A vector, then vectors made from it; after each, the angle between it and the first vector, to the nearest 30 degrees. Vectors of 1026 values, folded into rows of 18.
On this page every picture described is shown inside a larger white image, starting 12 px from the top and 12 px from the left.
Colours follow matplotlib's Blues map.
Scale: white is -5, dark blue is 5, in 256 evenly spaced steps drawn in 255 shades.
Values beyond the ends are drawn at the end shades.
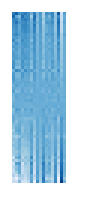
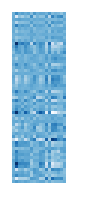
90 degrees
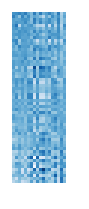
60 degrees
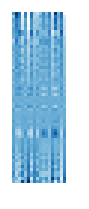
120 degrees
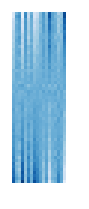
120 degrees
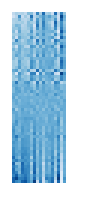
150 degrees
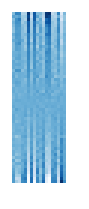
60 degrees
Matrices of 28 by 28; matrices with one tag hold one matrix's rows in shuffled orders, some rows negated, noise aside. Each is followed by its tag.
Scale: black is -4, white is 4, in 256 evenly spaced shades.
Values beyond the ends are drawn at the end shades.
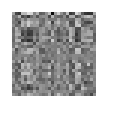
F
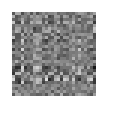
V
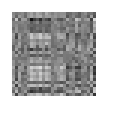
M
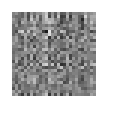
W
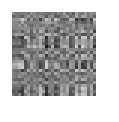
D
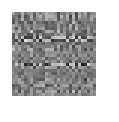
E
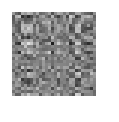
F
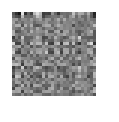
V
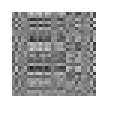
M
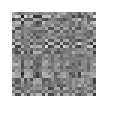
V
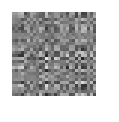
D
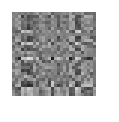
F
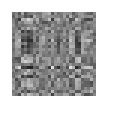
F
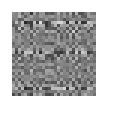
E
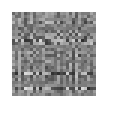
E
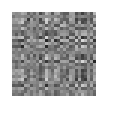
D
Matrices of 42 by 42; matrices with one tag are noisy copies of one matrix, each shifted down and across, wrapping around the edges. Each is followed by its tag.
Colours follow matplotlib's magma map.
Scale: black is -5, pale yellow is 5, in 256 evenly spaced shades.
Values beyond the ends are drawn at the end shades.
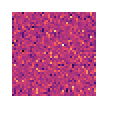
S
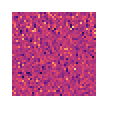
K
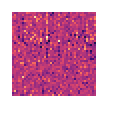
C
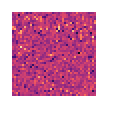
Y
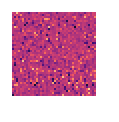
K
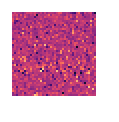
Y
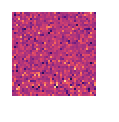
Y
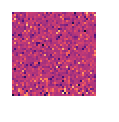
Y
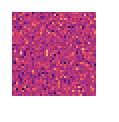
S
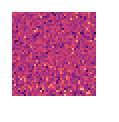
Y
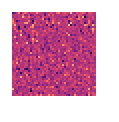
K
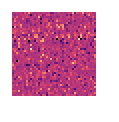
Y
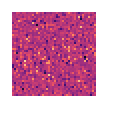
K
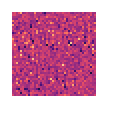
K
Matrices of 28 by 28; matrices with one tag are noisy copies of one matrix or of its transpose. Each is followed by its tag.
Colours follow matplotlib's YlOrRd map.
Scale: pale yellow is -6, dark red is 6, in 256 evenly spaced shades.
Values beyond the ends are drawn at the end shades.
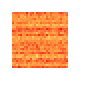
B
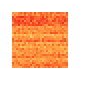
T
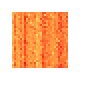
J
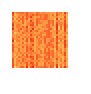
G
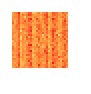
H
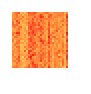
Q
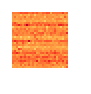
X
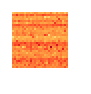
J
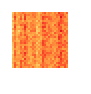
J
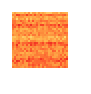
J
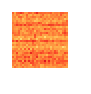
X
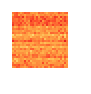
T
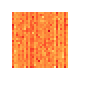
G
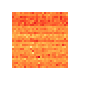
T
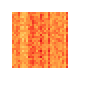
Q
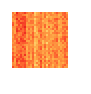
T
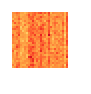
Q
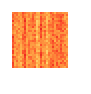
X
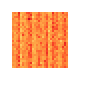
H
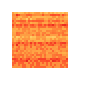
J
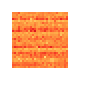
H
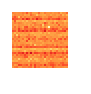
H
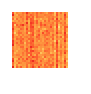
G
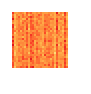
G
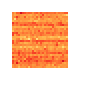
X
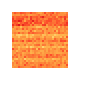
T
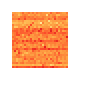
Q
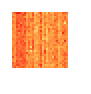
T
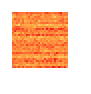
B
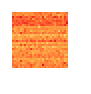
T
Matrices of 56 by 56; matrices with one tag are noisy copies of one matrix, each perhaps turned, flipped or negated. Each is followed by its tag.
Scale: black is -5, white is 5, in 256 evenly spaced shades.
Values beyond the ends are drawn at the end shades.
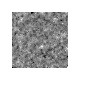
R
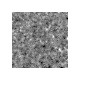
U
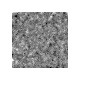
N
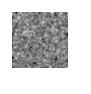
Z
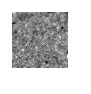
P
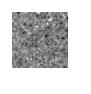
U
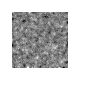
Z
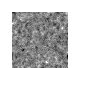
P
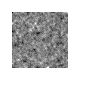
R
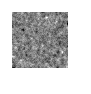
P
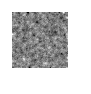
Z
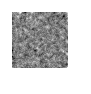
N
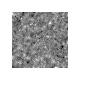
P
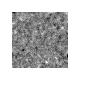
P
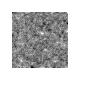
R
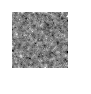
Z
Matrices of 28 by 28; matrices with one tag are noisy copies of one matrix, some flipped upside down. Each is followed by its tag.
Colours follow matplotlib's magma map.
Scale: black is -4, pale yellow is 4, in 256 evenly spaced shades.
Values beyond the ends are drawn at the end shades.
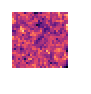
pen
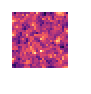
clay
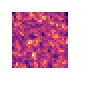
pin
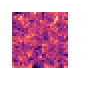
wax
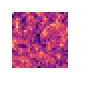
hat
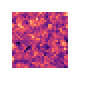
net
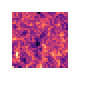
hat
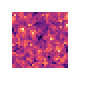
pen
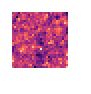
pen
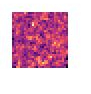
pin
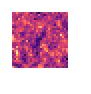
hat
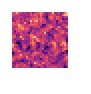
net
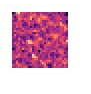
pin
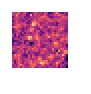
pin
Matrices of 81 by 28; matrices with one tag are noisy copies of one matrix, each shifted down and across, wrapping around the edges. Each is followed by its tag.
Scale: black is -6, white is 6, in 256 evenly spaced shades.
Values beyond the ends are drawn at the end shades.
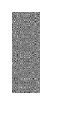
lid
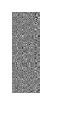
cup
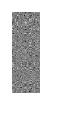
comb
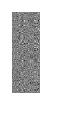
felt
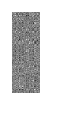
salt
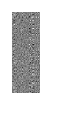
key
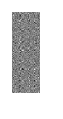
cup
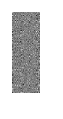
key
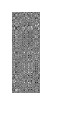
salt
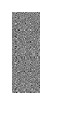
cup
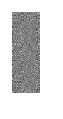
key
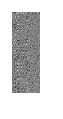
key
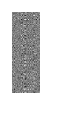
key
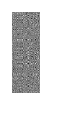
lid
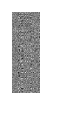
key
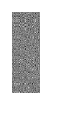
lid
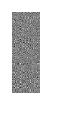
lid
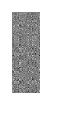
salt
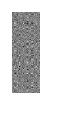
comb
